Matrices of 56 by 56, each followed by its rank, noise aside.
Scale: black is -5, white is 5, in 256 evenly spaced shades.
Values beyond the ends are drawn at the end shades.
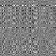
four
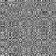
four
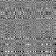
three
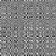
two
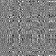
four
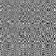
four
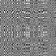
two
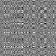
two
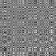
three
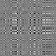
one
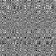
three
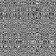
four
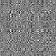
four
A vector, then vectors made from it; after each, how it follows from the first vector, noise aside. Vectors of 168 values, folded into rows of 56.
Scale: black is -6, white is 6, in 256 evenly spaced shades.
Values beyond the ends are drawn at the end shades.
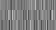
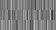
negated.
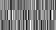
scaled up.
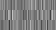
copied.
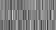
copied.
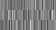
copied.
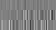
negated, partly zeroed.
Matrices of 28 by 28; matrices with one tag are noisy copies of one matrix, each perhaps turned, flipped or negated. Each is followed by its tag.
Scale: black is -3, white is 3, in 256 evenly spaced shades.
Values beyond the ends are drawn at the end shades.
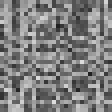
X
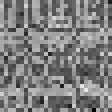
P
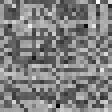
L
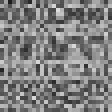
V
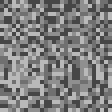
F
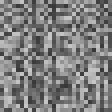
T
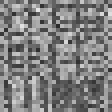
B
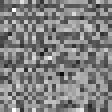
F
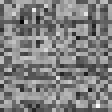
L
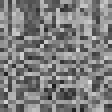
X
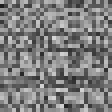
V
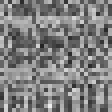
P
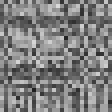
P
